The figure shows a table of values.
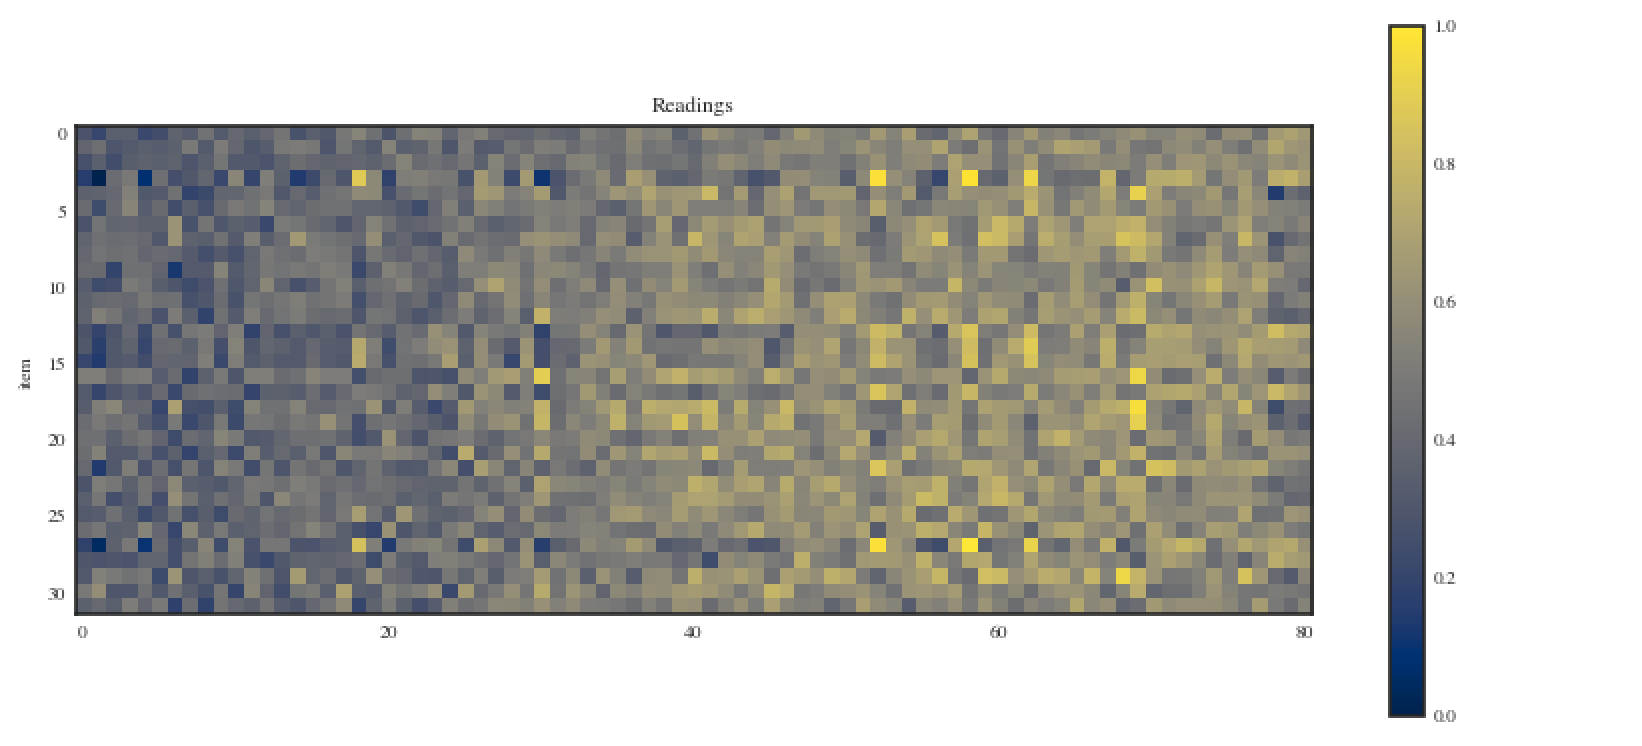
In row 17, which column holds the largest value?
52
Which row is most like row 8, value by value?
11
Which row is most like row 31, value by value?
9
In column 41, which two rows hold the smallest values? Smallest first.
28, 13
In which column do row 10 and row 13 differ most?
30
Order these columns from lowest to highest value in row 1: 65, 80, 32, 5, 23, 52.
5, 32, 23, 52, 80, 65
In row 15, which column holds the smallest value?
1
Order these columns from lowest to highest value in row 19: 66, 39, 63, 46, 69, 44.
44, 63, 66, 46, 39, 69
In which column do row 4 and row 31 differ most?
69
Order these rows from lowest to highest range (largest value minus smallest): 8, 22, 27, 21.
8, 21, 22, 27
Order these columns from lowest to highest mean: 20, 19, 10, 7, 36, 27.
7, 10, 20, 19, 27, 36
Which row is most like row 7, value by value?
29
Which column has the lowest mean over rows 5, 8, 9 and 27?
6
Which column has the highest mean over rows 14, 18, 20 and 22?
67
